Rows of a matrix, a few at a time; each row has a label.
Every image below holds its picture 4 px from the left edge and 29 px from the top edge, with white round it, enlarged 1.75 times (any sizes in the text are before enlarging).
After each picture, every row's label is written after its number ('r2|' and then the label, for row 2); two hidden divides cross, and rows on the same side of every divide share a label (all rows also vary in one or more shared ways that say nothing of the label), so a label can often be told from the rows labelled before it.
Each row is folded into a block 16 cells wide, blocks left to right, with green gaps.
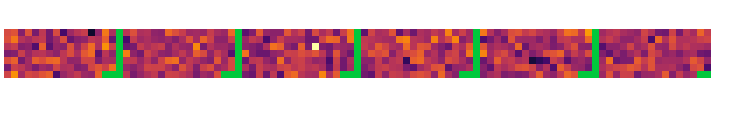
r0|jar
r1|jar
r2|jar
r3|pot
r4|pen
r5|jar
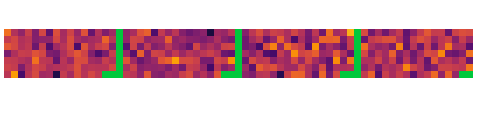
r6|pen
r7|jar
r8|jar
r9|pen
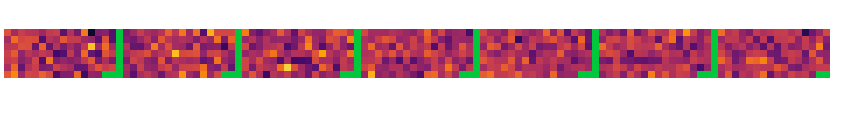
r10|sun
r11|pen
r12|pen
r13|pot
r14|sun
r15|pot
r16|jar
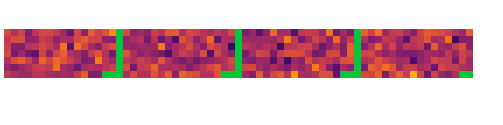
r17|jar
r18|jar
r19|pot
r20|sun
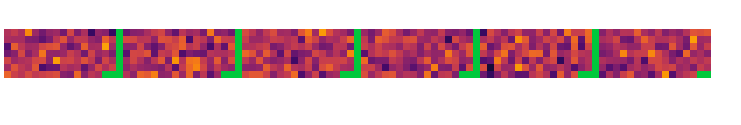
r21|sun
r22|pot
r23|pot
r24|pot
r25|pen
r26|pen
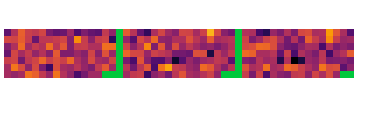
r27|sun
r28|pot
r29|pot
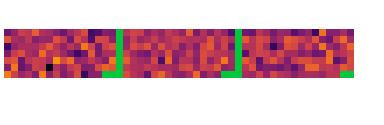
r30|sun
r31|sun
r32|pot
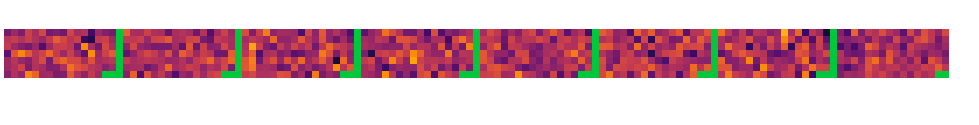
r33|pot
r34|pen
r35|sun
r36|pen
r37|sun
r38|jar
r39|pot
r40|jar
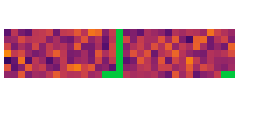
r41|pot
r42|pot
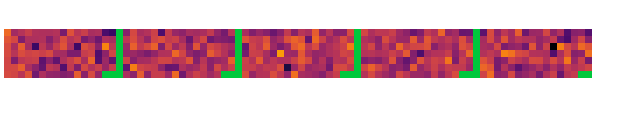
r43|pot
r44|sun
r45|sun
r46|pot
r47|pot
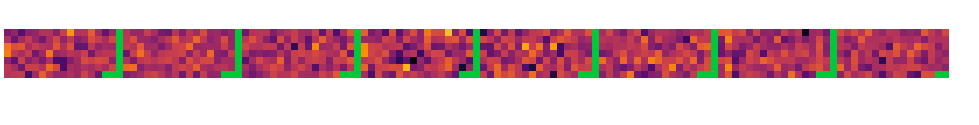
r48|pot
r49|pot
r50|jar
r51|pot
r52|sun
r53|pen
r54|jar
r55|pen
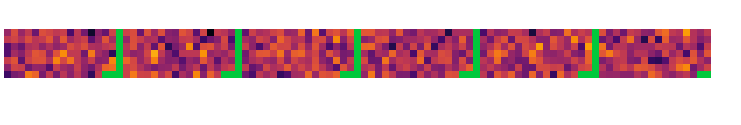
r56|jar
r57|pen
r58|pen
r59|pen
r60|pot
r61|pot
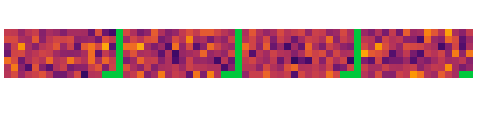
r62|sun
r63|pot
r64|pen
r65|pot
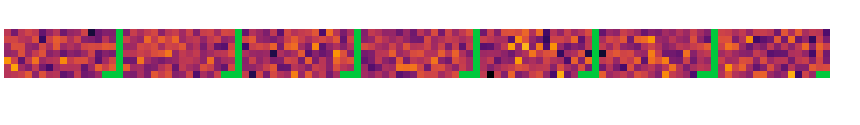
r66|sun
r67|pot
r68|sun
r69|pen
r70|jar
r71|pot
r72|sun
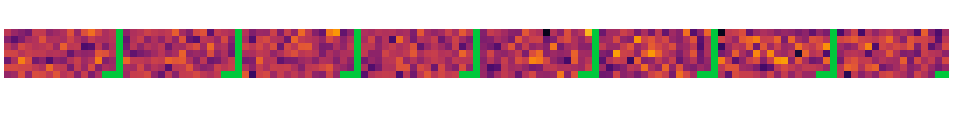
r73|pot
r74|jar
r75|pot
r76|pen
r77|jar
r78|pen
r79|sun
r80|sun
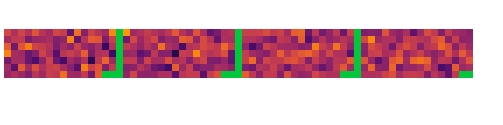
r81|jar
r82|jar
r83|jar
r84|sun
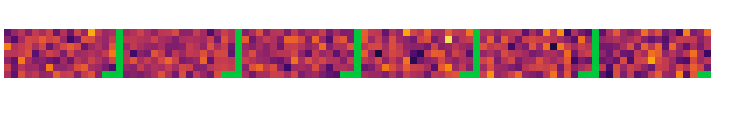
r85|pot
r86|jar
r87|sun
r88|jar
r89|pot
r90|jar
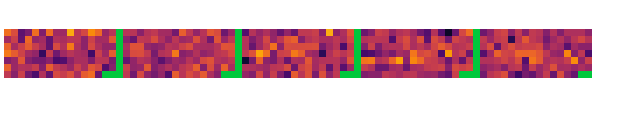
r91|pot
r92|pot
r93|pot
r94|jar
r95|pen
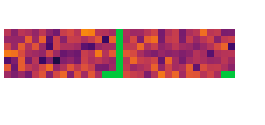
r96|pot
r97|sun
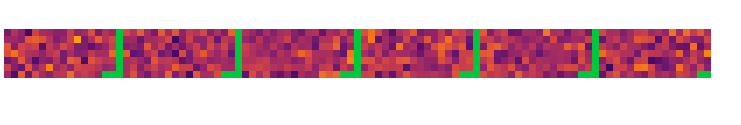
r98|pot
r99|jar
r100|pen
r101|jar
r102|sun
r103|pen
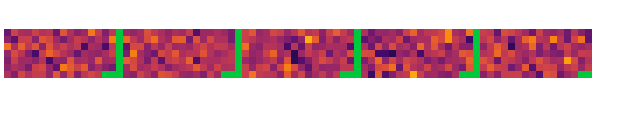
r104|pot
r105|sun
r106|pen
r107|sun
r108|pot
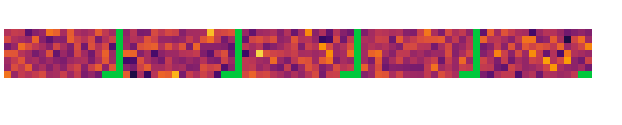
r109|sun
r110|sun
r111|pot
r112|pot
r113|pot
